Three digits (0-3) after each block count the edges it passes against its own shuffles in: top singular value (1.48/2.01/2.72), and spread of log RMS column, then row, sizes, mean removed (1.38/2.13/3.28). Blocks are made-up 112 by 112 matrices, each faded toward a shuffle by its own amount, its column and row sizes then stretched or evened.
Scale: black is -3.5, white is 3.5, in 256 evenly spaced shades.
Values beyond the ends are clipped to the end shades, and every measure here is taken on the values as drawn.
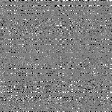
2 1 3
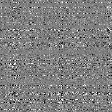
0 2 3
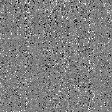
1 2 1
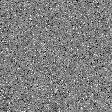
1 0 0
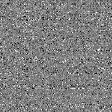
1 1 2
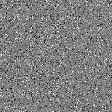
2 0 1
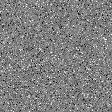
1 0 0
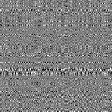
3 0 3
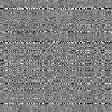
3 0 3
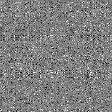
2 1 2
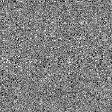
0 1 2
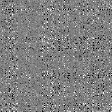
0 3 2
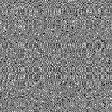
3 0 1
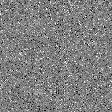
1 0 0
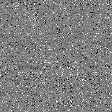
0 1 2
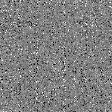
0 2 1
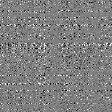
1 2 3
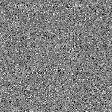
1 0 1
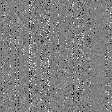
1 3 0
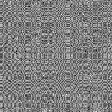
3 1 1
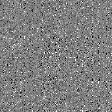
1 2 1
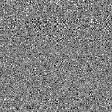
2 1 2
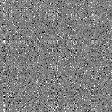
2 1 0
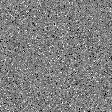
0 0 0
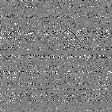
1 1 3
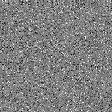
2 0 0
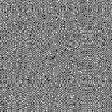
3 1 0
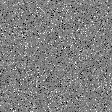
0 0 0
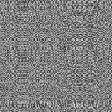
3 1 2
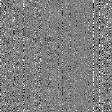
2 3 0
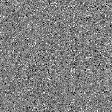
1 1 1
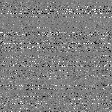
0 0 3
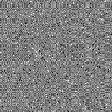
3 0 0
